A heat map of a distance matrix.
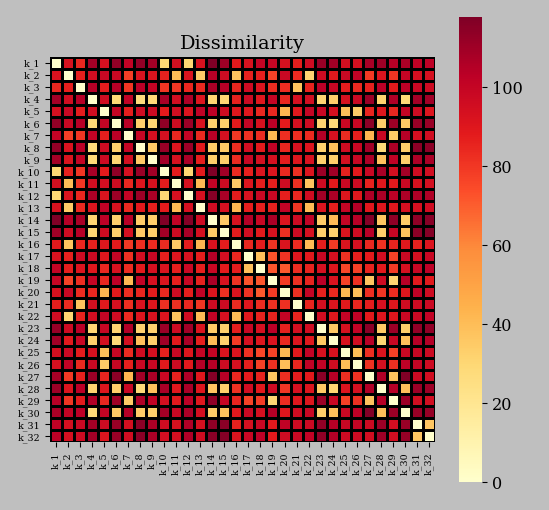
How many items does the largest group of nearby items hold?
10
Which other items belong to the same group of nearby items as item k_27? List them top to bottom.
k_7, k_19, k_29
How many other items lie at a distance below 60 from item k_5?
3
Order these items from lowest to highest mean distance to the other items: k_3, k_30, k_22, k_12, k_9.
k_9, k_30, k_22, k_3, k_12
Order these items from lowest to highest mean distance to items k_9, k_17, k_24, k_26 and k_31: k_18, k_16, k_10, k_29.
k_18, k_16, k_29, k_10
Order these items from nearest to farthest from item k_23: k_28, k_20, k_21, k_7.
k_28, k_20, k_21, k_7
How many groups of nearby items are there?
8
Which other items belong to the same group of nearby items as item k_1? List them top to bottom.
k_10, k_12
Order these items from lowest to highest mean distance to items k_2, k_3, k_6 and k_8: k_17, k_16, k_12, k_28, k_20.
k_28, k_16, k_20, k_17, k_12
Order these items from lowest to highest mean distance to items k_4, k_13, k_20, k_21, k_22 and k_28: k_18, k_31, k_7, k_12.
k_18, k_7, k_12, k_31
